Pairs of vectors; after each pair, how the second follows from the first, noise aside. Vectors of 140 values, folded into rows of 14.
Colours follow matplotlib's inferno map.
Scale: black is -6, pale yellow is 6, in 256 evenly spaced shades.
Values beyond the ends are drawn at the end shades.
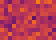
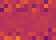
reversed, partly zeroed.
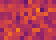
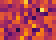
negated, scaled up.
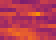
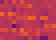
wrapped around, negated, partly zeroed.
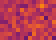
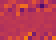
negated, partly zeroed.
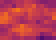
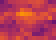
wrapped around, negated.
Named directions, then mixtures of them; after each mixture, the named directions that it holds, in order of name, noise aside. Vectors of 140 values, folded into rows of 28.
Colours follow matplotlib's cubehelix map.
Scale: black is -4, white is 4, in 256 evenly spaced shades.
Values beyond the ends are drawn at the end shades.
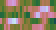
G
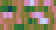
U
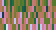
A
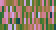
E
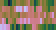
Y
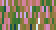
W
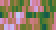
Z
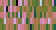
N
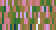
W.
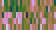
A, U, Z.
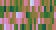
U, W, Z.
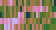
G, N, Z.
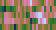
G, U, W.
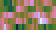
U, Y.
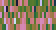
A, N.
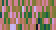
A, W, Z.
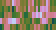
G, U.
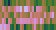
Y.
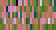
N.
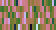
N, W.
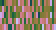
E.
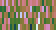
W.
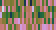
A, E, U.
